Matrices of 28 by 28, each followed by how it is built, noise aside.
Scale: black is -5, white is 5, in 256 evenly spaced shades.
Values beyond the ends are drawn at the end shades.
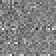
uneven rows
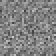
repeating columns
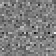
uneven rows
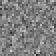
repeating columns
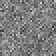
Hankel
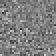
lower triangular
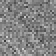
Toeplitz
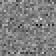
uneven rows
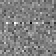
uneven rows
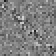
banded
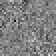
block diagonal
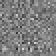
low rank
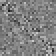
banded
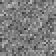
Hankel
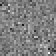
banded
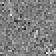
banded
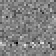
uneven rows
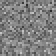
repeating columns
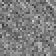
Toeplitz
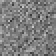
Hankel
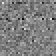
uneven rows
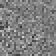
lower triangular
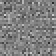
low rank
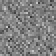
Toeplitz
